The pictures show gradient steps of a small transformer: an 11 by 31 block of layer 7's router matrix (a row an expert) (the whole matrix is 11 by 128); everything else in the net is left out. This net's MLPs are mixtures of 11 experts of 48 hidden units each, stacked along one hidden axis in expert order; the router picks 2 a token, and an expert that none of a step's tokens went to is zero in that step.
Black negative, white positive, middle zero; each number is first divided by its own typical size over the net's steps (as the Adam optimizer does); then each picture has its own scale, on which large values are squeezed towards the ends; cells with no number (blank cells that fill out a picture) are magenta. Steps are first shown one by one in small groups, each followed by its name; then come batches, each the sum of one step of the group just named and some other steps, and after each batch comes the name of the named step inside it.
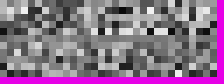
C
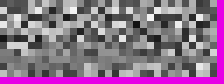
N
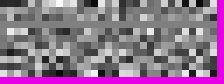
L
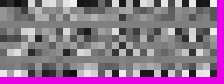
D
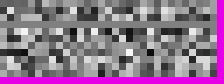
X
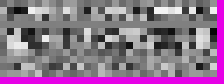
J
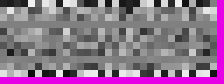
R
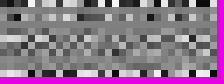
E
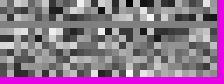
X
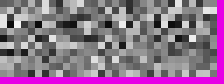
R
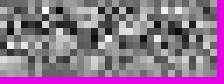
J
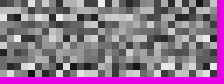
E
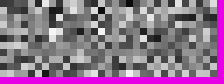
N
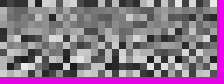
D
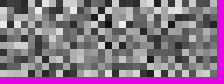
N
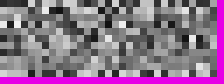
N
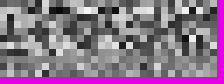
X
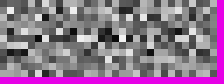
X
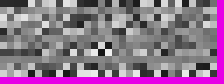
R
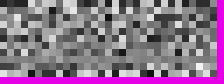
N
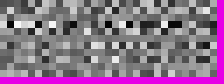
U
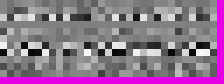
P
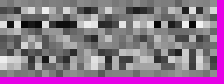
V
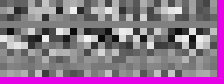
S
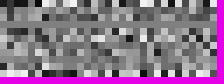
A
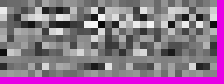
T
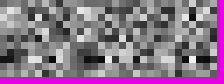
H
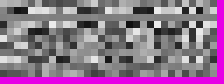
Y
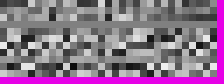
P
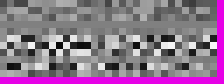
P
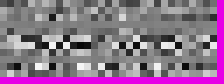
S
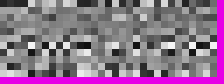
P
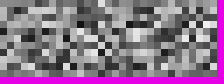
Y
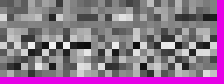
P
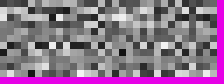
T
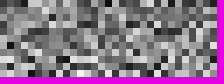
Y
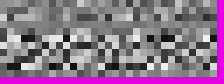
P
